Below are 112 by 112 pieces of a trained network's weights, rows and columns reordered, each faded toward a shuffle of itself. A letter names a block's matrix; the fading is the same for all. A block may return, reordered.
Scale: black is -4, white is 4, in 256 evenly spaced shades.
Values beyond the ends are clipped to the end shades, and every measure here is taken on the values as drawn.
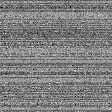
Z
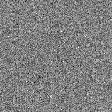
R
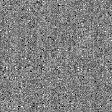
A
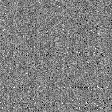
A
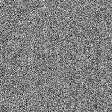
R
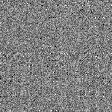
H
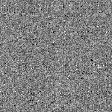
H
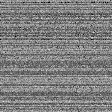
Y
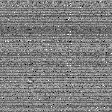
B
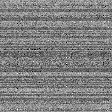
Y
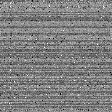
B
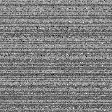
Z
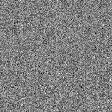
R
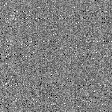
A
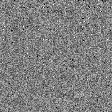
R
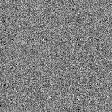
R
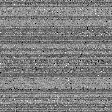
B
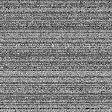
Y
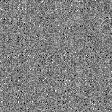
A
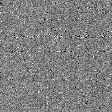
A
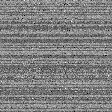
Z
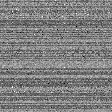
Z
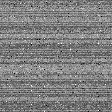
B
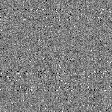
A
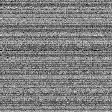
Y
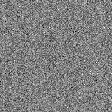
R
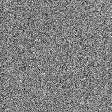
R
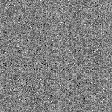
H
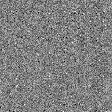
R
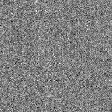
R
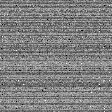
Z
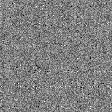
H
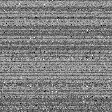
Z
